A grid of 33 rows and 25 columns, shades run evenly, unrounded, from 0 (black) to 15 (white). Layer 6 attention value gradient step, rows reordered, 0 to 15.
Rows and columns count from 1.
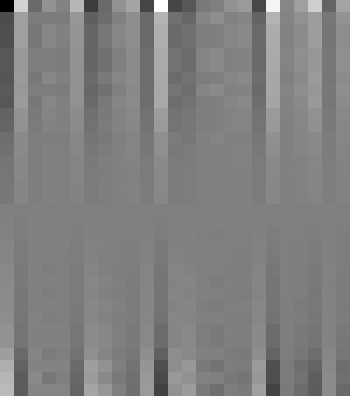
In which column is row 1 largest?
12
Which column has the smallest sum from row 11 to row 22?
1
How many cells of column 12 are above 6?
29
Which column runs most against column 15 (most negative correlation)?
5
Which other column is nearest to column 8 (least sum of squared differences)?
24
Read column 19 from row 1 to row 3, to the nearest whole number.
4 6 6
